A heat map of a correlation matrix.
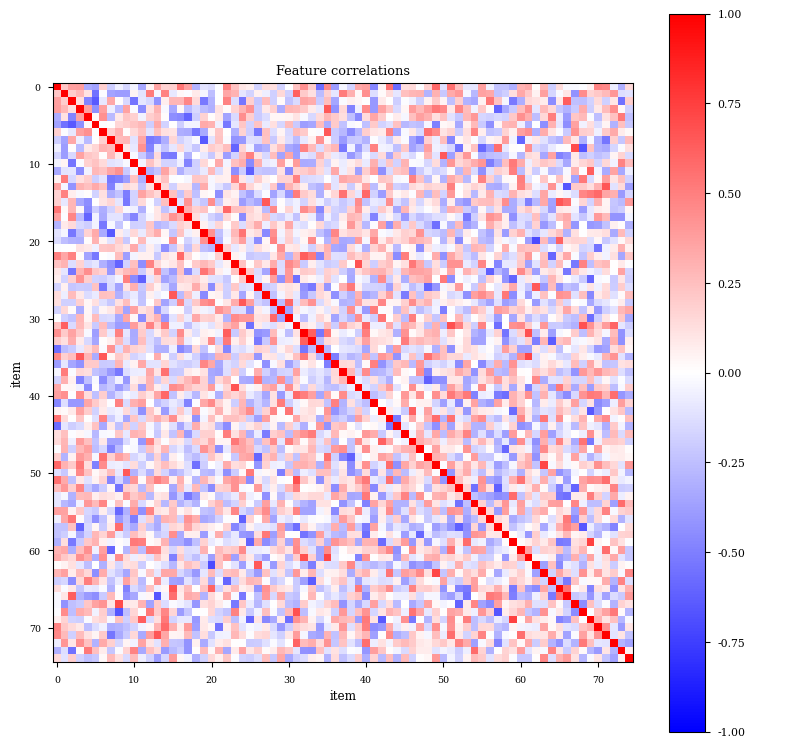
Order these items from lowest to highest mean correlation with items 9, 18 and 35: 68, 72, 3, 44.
68, 44, 72, 3
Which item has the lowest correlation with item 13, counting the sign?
66
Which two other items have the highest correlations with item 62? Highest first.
26, 38
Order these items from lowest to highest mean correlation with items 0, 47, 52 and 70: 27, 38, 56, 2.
38, 27, 56, 2
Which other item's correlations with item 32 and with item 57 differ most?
40
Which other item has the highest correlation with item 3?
35
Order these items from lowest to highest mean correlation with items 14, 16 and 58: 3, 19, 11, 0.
3, 19, 11, 0
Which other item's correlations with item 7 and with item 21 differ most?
60
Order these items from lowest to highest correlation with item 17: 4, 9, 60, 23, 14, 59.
4, 59, 9, 60, 23, 14
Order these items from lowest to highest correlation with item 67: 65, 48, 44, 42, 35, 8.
44, 42, 65, 35, 48, 8
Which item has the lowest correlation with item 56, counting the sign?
24
